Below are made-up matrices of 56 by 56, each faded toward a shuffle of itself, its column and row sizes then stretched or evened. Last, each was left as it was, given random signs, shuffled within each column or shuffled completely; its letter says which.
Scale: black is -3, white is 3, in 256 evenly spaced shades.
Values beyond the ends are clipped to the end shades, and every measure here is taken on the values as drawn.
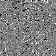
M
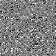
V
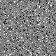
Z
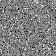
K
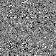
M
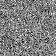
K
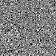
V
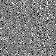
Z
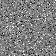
K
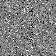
Z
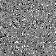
M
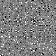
V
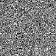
M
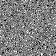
K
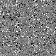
M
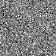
Z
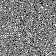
K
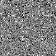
M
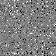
M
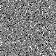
Z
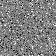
K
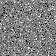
K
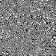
V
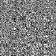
V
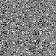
V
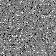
K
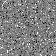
K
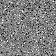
K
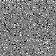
V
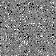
M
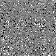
M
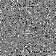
M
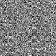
V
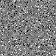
M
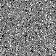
Z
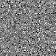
V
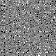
V
